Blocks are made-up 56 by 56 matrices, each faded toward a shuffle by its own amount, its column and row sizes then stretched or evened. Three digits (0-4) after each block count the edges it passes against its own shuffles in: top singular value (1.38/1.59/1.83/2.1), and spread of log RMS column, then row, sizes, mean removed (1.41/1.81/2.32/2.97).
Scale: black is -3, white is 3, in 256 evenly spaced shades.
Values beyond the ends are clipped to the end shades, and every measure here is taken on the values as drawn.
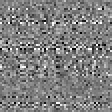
4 0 4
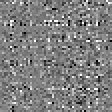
3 3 3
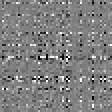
3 4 4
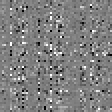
0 4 3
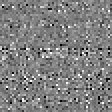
3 1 3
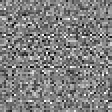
4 0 4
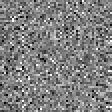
3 0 0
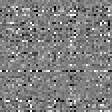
3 2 4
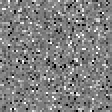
0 1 0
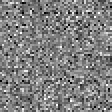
2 1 1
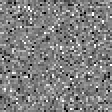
2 0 0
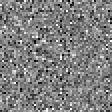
1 1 0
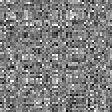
4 2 0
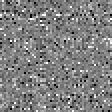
3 0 1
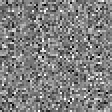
2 2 0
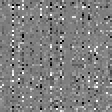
2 4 1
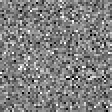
2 0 1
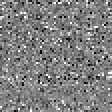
0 0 2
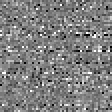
2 0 3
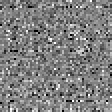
2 0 3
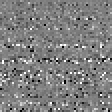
1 0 4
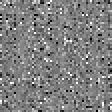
1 3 1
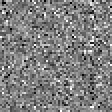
2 2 1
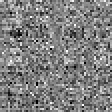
3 3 0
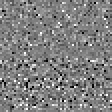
2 0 3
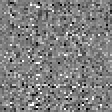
1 2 2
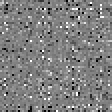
2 3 3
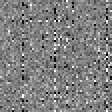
3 3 0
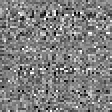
3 0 3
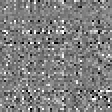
3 2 3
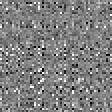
4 3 3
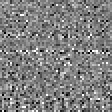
3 0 3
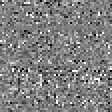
0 0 3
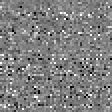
2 0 3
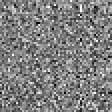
2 1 0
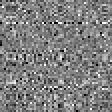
4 0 2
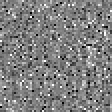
3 0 0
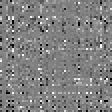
3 4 3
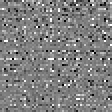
2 2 4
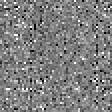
2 2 1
